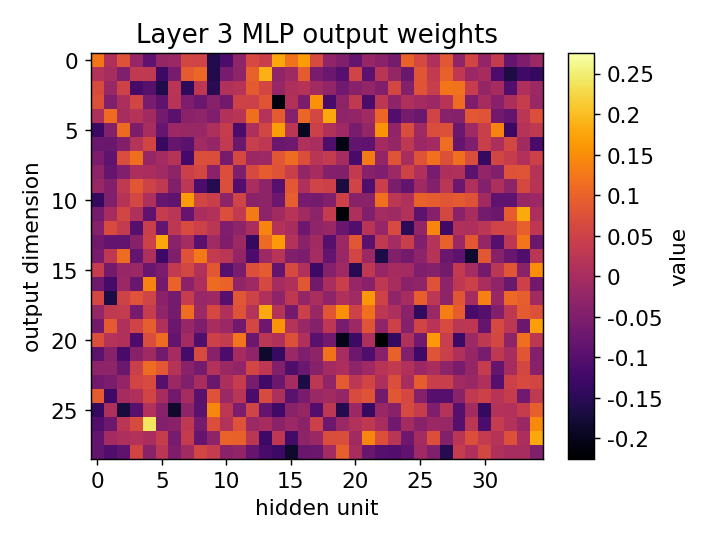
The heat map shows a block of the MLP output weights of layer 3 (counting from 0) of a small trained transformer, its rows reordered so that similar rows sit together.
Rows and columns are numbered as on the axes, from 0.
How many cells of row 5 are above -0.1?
31
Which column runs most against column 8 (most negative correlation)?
5
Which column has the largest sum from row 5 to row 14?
33
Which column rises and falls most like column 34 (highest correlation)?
21
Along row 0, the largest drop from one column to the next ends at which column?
9
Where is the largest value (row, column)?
26, 4
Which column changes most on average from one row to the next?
14
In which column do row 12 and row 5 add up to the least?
16
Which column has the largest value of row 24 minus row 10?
0
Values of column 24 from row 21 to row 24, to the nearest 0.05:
-0.05 0 0 0.05
